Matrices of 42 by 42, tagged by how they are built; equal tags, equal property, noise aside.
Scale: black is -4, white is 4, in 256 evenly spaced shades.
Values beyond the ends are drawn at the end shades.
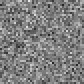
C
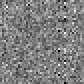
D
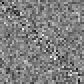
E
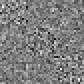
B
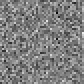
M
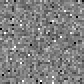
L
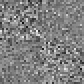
B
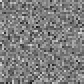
M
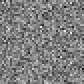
M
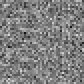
M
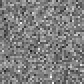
C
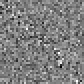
E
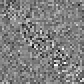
E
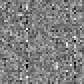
D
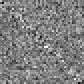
E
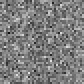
M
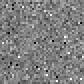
L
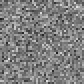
C
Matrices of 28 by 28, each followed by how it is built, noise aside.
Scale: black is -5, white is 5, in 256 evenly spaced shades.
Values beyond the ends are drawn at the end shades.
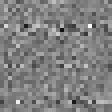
uneven rows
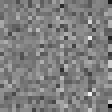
uneven columns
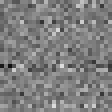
uneven rows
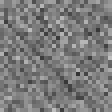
Toeplitz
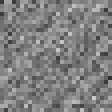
Hankel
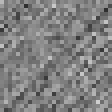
Hankel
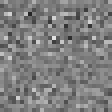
uneven rows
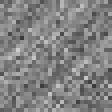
Hankel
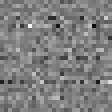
uneven rows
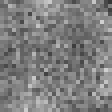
smooth
